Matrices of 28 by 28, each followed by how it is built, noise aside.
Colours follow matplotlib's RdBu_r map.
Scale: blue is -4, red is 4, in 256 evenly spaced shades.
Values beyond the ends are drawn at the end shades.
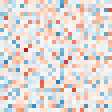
repeating rows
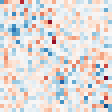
block diagonal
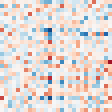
low rank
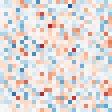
repeating rows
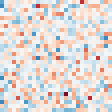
noise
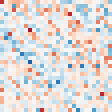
Toeplitz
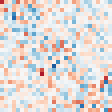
block diagonal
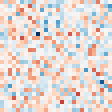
Toeplitz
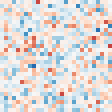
noise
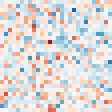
Toeplitz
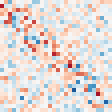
banded
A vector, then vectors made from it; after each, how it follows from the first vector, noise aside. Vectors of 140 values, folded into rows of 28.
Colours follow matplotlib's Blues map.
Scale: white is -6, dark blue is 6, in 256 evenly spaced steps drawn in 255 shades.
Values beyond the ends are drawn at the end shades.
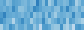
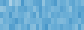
reversed, shrunk.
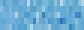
wrapped around, negated, partly zeroed.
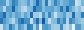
scaled up.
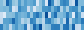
negated, scaled up.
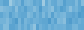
reversed, shrunk.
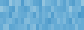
reversed, shrunk.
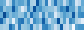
scaled up.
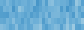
shrunk.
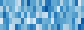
wrapped around, scaled up.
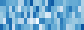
wrapped around, scaled up.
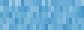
reversed, shrunk.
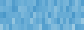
shrunk.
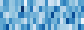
wrapped around, scaled up.
